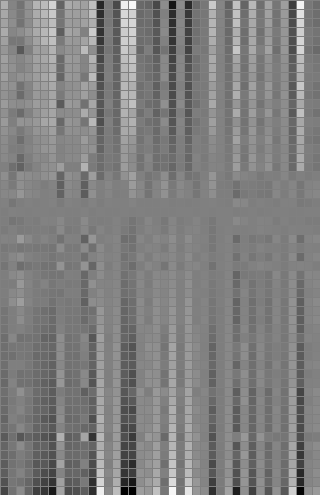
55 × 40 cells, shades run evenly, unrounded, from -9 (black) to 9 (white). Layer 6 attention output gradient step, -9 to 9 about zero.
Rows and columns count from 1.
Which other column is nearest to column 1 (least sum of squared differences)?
5
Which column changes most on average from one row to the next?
11
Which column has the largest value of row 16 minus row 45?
38
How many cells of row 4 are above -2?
33
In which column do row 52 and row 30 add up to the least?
17
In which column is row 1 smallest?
22
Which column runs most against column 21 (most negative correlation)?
8
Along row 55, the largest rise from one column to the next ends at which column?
13
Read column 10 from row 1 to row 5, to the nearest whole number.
3 2 2 2 2
